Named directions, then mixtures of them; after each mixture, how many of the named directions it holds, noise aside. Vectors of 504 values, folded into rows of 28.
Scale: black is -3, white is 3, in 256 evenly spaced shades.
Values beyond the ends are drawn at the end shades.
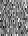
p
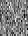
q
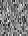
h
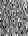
one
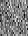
two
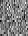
three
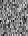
two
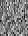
two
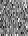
one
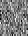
two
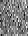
two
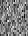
two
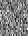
two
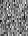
three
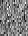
three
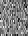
one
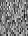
two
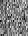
three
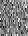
one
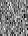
one
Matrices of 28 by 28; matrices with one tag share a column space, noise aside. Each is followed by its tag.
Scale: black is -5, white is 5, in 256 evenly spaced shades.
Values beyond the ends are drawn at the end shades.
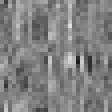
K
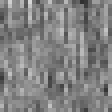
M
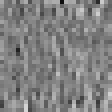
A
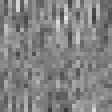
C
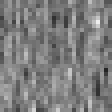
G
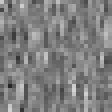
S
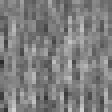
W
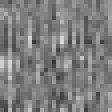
W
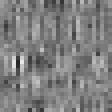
K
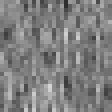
S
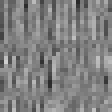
K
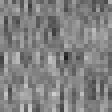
S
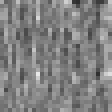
M
